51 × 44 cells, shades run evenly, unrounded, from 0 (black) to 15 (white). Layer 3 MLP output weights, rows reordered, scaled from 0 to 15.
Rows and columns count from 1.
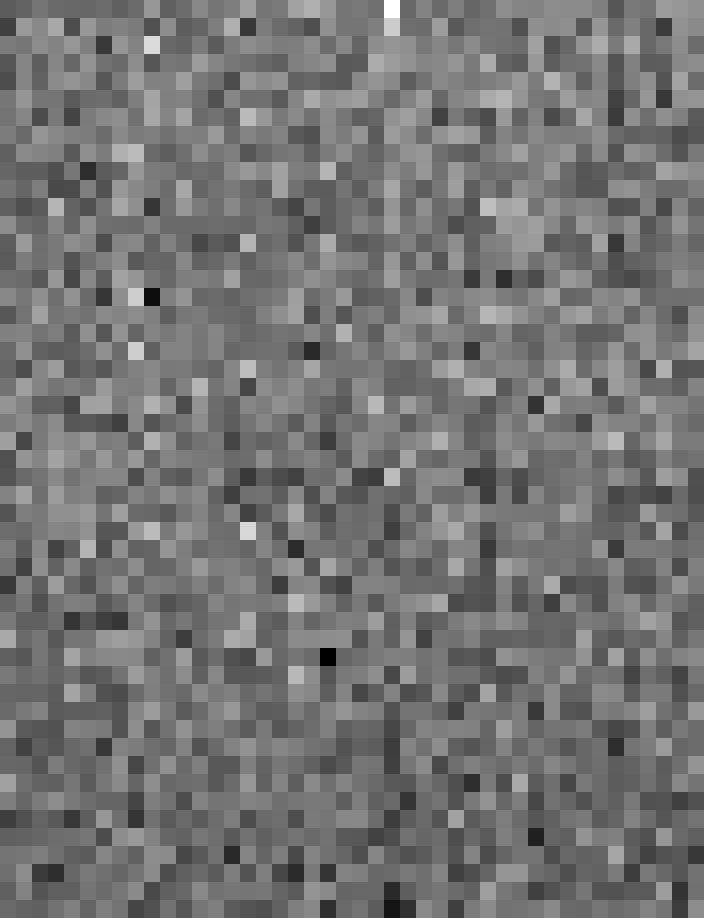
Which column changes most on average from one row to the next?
16
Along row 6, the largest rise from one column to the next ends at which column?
43
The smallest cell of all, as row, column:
37, 21
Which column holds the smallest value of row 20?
20
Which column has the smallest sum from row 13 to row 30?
15
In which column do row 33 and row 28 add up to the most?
4
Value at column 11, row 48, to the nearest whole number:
8
